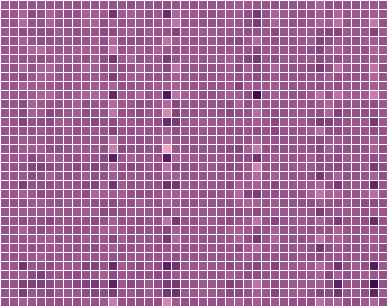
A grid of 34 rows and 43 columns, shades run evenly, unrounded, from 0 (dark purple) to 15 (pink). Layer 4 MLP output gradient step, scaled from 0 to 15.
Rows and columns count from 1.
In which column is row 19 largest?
29
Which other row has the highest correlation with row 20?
28
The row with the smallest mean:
32
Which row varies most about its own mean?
11
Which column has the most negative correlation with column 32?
19
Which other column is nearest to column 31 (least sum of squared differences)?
6
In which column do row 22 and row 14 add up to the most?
27
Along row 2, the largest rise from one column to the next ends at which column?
20
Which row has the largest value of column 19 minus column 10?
17
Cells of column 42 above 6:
26
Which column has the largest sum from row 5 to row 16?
42
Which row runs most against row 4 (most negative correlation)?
3
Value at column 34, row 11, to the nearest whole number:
7
